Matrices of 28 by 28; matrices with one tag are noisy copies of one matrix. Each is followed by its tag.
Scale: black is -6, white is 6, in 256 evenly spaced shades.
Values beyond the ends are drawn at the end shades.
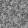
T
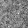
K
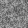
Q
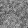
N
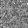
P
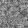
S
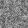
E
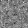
P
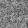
Q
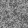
P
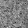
K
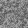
N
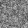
T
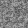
Q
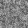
E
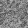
N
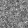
S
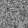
S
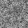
Q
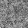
Q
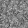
T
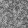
K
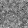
N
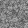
T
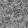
Q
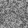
N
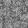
E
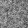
K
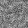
Q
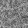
P
